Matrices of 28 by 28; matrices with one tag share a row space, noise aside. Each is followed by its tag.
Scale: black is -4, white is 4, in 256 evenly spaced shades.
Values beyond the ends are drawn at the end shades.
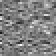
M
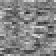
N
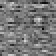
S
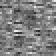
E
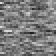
N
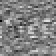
M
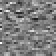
M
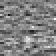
N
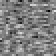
M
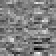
S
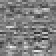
S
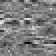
N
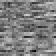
N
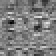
S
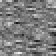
E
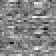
S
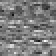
S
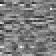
N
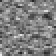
M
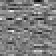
S
